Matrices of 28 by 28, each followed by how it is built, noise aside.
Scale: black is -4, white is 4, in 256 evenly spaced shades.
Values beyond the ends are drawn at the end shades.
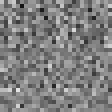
repeating columns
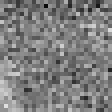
smooth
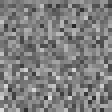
repeating columns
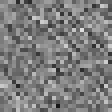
Toeplitz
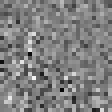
lower triangular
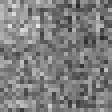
blocks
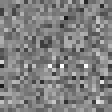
low rank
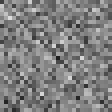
Toeplitz
